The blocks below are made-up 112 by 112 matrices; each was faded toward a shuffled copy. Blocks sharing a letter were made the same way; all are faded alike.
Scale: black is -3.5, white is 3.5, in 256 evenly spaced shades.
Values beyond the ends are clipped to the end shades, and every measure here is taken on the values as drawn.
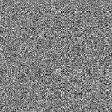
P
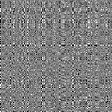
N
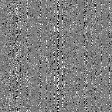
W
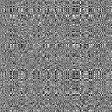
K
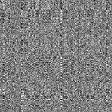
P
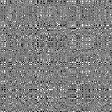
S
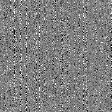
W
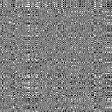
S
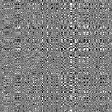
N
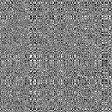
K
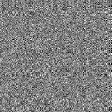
P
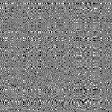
S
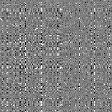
N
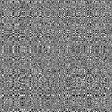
K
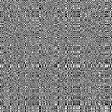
K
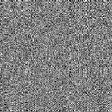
P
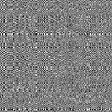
K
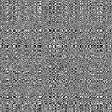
K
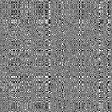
N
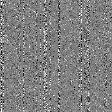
W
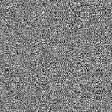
P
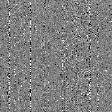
W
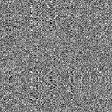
P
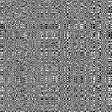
N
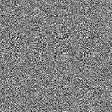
P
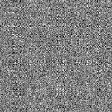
P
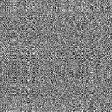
P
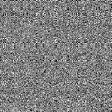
P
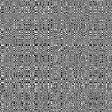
N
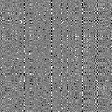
N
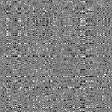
S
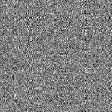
P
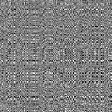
K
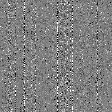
W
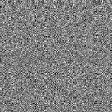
P
